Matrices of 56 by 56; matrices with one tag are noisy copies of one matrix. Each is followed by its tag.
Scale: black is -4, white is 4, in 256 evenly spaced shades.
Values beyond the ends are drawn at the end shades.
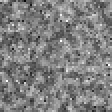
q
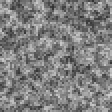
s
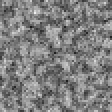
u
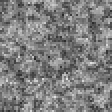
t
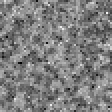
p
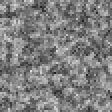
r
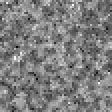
p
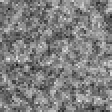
q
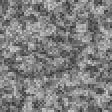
t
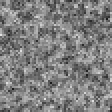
s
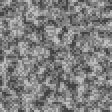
u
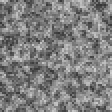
q
